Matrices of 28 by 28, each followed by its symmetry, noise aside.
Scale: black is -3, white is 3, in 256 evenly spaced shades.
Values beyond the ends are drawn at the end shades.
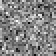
symmetric across the other diagonal.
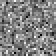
same after a half turn.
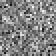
symmetric across the other diagonal.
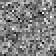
symmetric.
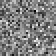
antisymmetric.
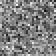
symmetric across the other diagonal.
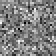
antisymmetric.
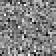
same after a half turn.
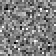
same after a half turn.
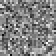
symmetric.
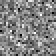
symmetric across the other diagonal.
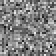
antisymmetric.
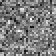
symmetric.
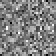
mirrored top to bottom.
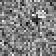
symmetric across the other diagonal.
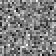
antisymmetric.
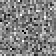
symmetric across the other diagonal.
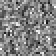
same after a half turn.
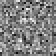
mirrored left to right.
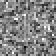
mirrored top to bottom.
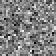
mirrored top to bottom.
